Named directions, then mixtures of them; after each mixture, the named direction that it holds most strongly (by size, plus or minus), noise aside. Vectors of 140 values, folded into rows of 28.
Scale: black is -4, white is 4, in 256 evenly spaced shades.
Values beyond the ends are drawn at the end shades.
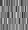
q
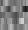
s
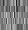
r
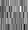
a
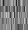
r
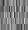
r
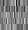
r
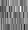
a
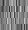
r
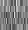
r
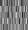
q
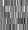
r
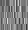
r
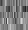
s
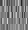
q
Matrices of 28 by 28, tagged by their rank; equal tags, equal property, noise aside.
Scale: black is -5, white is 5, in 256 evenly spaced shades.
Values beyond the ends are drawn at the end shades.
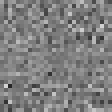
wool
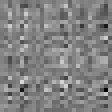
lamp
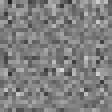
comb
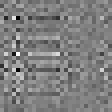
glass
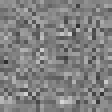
wool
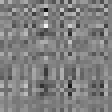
glass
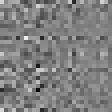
lamp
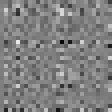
lamp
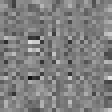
lamp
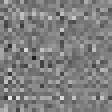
wool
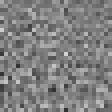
wool
